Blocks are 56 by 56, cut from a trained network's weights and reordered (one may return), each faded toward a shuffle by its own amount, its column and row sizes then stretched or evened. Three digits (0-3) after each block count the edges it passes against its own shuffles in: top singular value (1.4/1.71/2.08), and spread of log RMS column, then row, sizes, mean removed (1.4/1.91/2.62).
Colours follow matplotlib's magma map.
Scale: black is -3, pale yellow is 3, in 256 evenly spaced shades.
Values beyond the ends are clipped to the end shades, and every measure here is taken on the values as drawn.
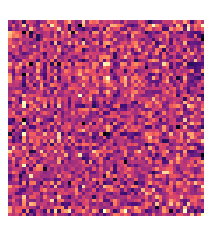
3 2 1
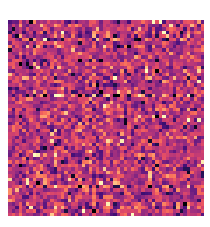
2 0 1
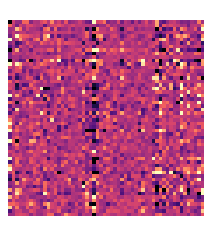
2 3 2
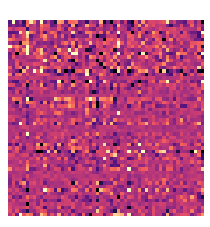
0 2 3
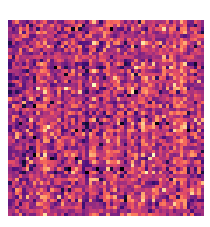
2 0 2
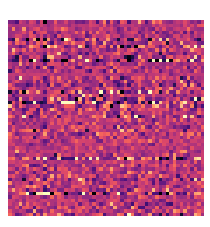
2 0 3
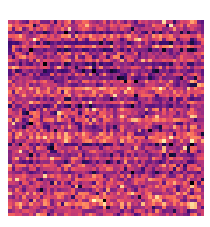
3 1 1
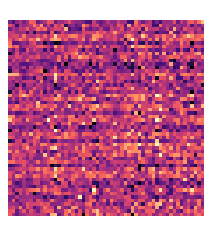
2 2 0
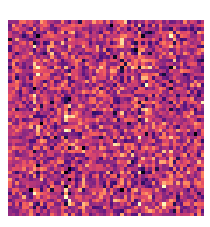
2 2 0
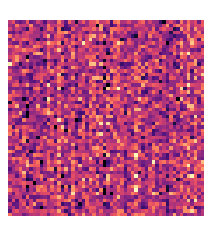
1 1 0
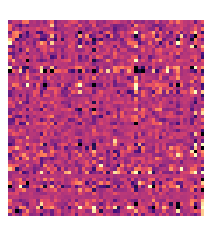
0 3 3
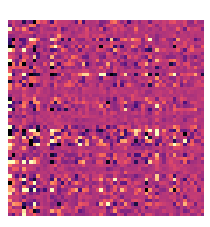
2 3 3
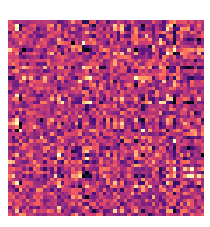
3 2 2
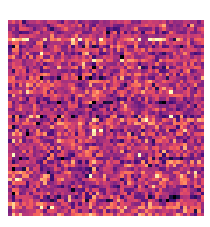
1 1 2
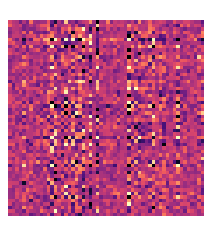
3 3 1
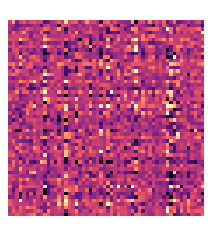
1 3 1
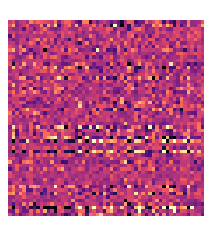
3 1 3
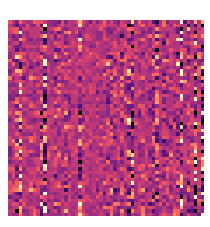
2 3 0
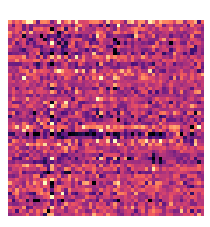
2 2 2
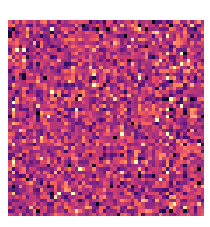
1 1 0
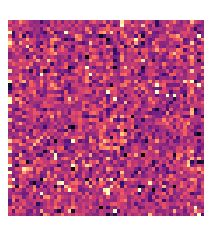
0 1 1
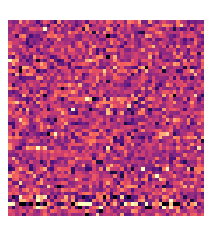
2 0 2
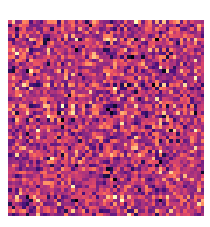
2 1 1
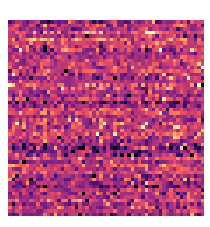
2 0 2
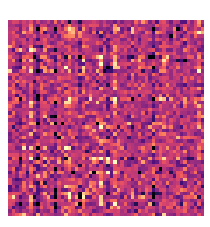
2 2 2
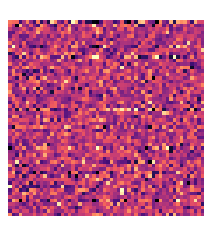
2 0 2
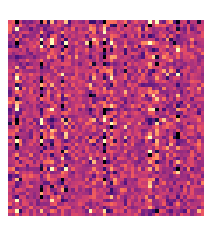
2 3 1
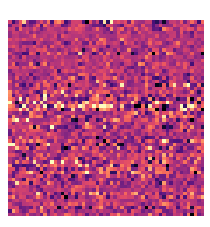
0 0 3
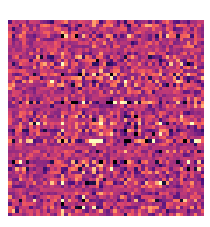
1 1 3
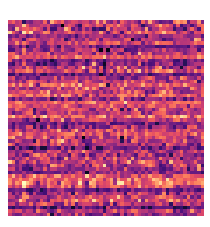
3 0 2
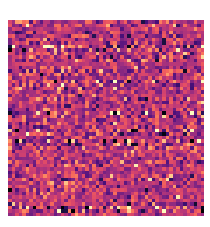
1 0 2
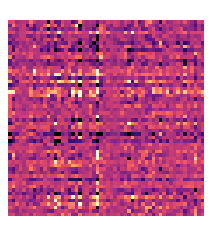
3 3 2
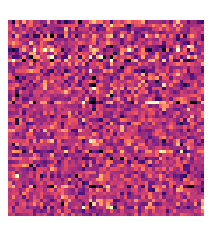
2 2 2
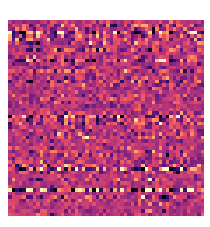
3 0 3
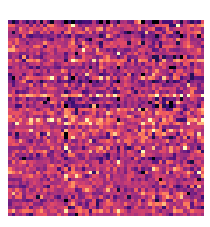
2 2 2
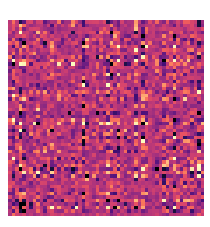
0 3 2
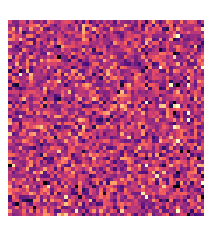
1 1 0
